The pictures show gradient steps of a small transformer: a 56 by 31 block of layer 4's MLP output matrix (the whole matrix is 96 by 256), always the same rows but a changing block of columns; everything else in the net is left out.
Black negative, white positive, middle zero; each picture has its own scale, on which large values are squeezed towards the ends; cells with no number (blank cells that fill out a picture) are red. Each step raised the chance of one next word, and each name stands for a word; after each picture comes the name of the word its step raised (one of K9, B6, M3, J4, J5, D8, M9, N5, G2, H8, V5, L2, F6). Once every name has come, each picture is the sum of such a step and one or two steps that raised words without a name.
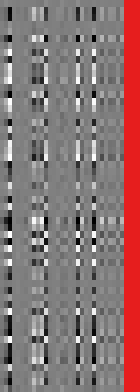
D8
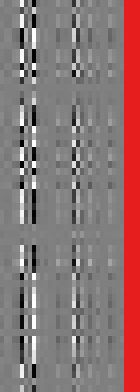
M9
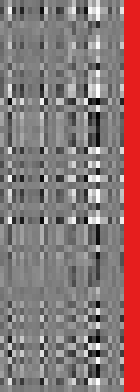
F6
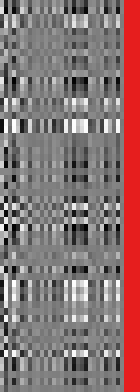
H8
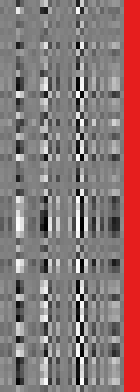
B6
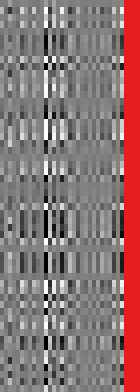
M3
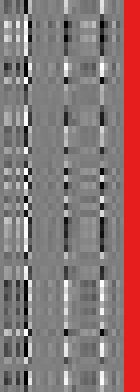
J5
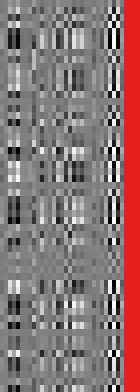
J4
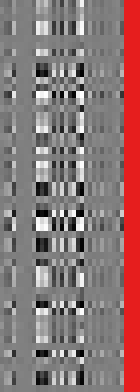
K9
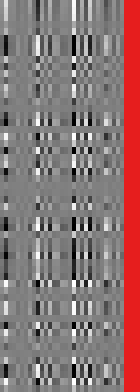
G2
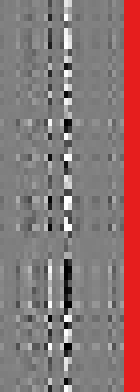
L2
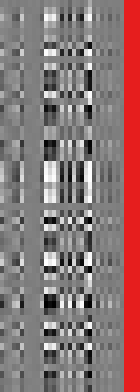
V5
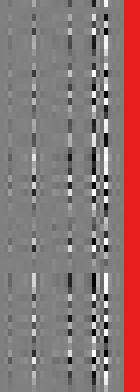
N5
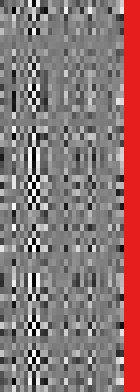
N5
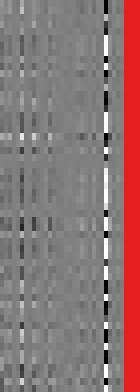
G2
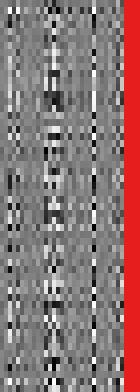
J4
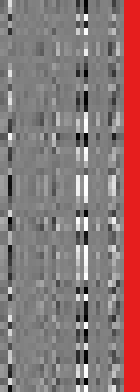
G2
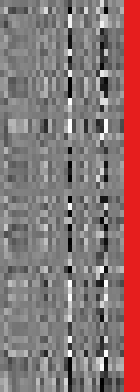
H8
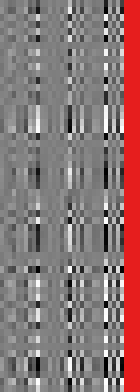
H8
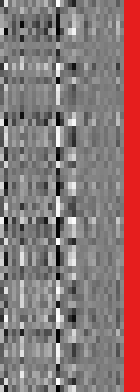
J5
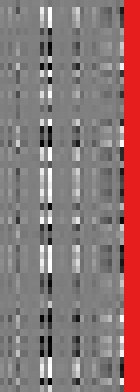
M9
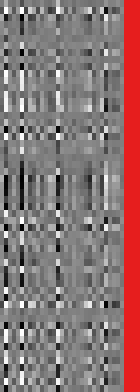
V5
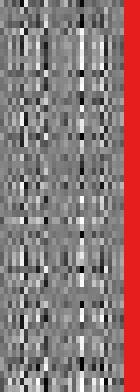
F6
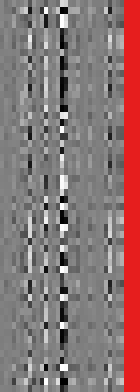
M3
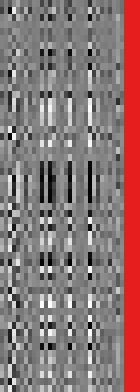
V5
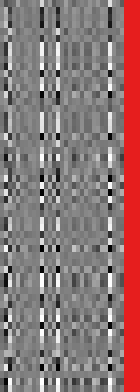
N5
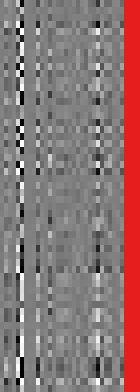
M9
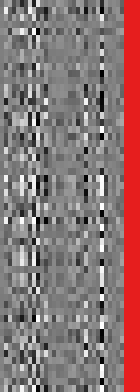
F6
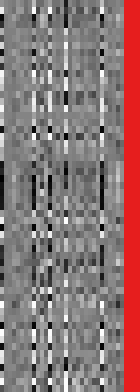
V5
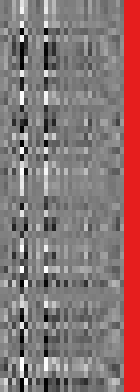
G2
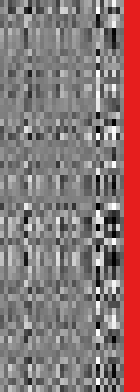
M3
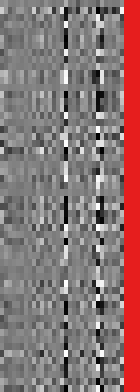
J4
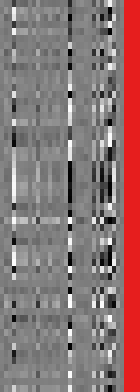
V5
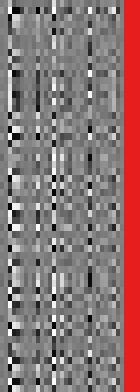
N5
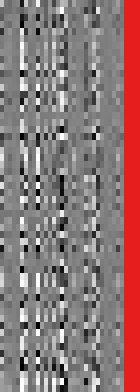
N5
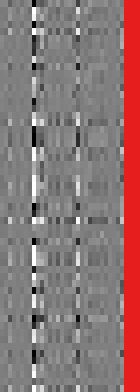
J4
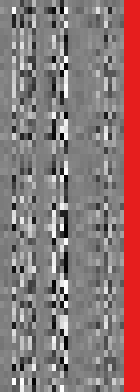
M3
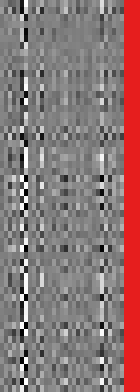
N5
